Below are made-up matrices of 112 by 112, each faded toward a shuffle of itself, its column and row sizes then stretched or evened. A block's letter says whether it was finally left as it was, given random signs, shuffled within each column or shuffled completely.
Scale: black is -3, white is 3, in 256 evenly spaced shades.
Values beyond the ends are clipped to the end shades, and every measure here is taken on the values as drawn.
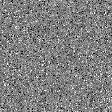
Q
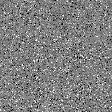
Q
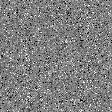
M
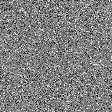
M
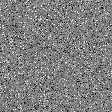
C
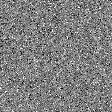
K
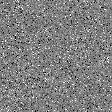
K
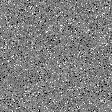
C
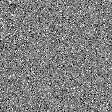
K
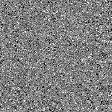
Q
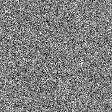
K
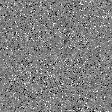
M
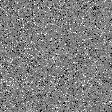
M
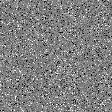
M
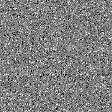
Q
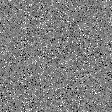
K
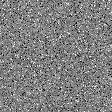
C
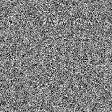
Q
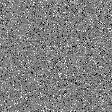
M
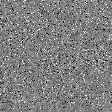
M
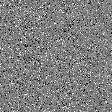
K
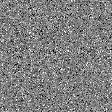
M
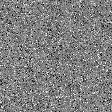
K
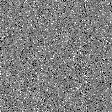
K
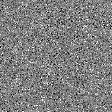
Q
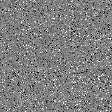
Q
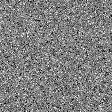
C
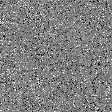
M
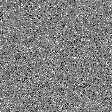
M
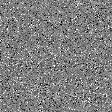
M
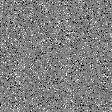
Q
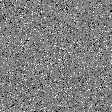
C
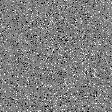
M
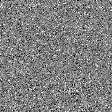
M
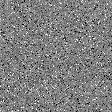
C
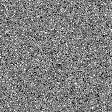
C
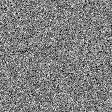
C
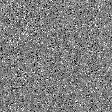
K
